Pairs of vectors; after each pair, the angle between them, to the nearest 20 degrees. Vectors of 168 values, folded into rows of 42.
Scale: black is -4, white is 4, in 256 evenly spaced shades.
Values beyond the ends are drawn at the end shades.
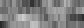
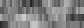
20 degrees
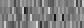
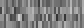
100 degrees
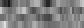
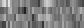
140 degrees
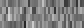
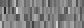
100 degrees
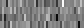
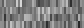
60 degrees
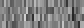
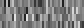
140 degrees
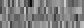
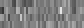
60 degrees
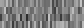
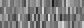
60 degrees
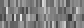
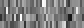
20 degrees
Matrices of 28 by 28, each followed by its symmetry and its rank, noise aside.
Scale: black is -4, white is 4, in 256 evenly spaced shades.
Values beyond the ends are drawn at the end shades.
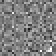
symmetric, rank three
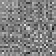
symmetric, rank four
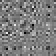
symmetric, rank four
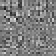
no symmetry, rank four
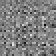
no symmetry, rank five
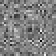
symmetric, rank three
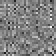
no symmetry, rank four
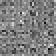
symmetric, rank four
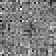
no symmetry, rank five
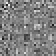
antisymmetric, rank four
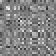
symmetric, rank three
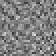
symmetric, rank four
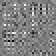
symmetric, rank three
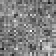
symmetric, rank five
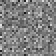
no symmetry, rank five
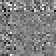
antisymmetric, rank four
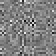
no symmetry, rank four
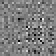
symmetric, rank three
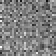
antisymmetric, rank four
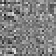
no symmetry, rank five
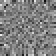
symmetric, rank four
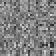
no symmetry, rank four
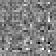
antisymmetric, rank four
